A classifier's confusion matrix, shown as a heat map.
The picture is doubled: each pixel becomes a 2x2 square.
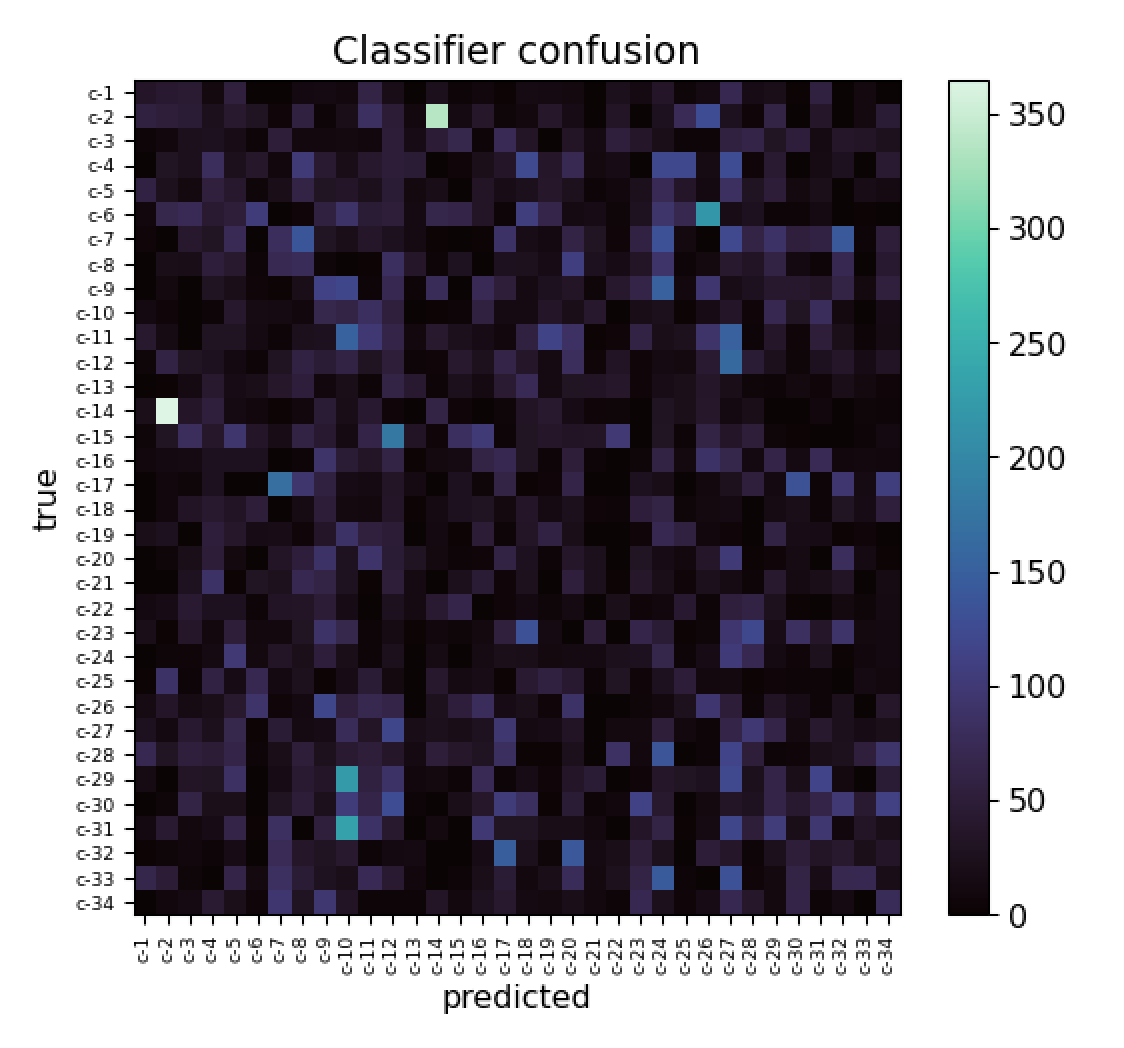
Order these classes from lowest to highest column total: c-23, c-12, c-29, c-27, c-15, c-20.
c-15, c-23, c-29, c-20, c-12, c-27
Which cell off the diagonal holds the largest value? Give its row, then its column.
c-14, c-2
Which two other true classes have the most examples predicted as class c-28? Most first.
c-23, c-27
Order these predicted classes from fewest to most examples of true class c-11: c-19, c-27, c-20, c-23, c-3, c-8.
c-3, c-8, c-23, c-20, c-19, c-27
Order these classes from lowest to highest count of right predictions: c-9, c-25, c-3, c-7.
c-3, c-25, c-7, c-9
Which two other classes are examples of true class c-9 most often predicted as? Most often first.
c-24, c-10
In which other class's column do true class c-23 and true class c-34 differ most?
c-18
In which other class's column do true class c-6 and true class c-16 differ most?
c-26
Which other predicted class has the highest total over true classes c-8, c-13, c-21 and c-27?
c-12
